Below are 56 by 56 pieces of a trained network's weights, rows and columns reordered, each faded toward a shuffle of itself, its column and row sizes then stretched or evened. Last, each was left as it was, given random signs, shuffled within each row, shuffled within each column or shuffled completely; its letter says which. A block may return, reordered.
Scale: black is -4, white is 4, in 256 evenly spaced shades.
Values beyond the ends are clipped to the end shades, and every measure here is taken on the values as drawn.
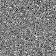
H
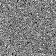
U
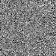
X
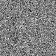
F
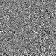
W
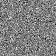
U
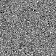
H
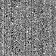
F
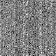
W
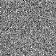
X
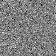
F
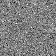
U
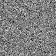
U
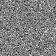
H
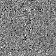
X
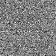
H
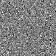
F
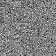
U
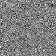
W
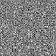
W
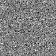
H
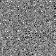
X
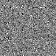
X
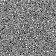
U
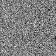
F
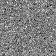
U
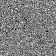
U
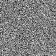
F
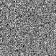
F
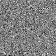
H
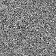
H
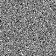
F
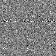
X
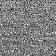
W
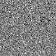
X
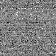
H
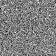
U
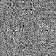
W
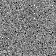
U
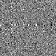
W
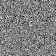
H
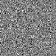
W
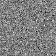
F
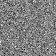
U
